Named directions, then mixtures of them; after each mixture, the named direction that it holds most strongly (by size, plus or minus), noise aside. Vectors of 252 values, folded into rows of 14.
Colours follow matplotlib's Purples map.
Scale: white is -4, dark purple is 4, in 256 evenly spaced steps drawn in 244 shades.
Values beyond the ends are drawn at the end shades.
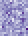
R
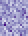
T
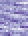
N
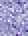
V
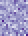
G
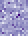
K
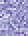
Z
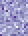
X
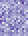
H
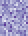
T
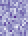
T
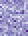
V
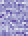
Z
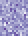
T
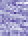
N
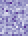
X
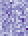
R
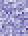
R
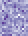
K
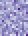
G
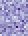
X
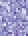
T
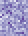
Z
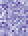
H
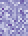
H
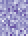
G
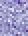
V
